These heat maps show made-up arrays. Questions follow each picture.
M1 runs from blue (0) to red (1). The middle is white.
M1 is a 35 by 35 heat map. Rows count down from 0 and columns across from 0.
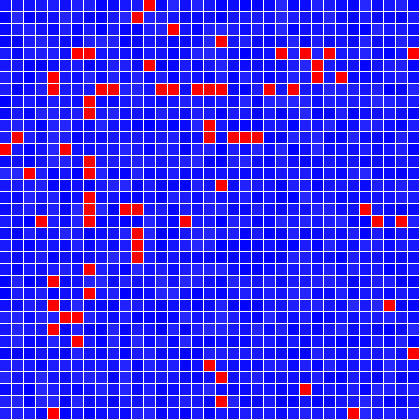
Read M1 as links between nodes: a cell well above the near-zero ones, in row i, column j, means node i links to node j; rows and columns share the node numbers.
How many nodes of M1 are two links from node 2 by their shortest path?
1
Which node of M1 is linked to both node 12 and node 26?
node 5
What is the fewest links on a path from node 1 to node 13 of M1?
4
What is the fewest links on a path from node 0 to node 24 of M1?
7
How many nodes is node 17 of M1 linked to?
4
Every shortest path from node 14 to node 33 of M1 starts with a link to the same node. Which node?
node 7
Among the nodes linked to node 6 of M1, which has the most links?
node 4
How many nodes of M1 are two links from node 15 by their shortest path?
4
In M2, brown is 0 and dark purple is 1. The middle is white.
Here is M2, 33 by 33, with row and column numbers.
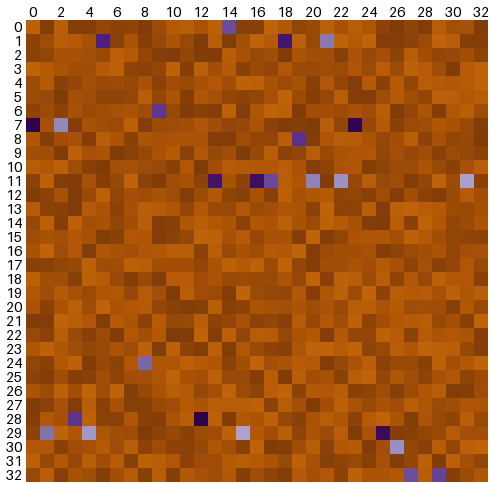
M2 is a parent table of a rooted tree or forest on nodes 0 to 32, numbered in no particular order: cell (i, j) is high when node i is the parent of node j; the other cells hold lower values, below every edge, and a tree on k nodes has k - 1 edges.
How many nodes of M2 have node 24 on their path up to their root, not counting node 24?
2
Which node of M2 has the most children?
11
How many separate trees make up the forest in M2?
8
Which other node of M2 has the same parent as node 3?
12
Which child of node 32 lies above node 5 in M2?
29
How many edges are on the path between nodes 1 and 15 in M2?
2
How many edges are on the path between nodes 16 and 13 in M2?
2
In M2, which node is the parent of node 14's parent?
7
